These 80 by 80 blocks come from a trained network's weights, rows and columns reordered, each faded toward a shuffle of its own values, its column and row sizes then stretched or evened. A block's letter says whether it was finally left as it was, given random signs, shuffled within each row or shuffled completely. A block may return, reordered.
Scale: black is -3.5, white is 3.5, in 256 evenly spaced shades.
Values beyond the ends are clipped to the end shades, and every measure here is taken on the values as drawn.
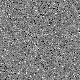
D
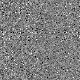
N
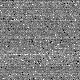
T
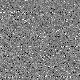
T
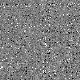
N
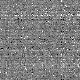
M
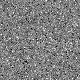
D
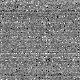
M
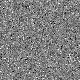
D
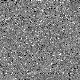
T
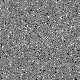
D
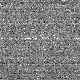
T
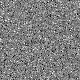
D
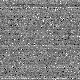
T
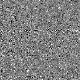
M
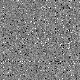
N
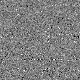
T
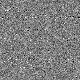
T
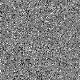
N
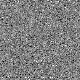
T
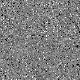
N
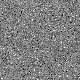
D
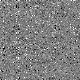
N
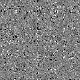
M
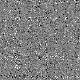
N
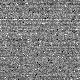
T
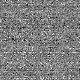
M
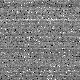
T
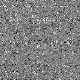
N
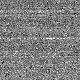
T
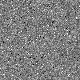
D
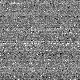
T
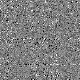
N
